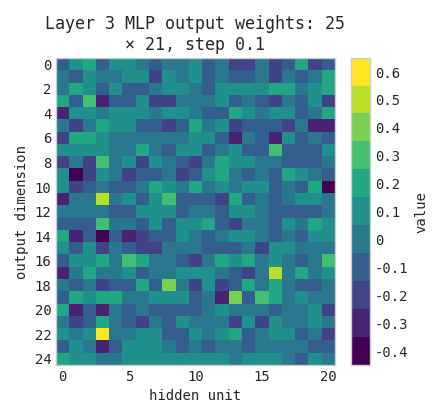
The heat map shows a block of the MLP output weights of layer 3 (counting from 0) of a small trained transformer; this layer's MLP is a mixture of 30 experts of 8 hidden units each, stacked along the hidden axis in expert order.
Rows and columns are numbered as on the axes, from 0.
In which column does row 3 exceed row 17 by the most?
0
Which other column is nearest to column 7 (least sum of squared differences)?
15
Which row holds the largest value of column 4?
19
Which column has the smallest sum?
1
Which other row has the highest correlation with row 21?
13
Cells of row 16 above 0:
10
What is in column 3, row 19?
0.2
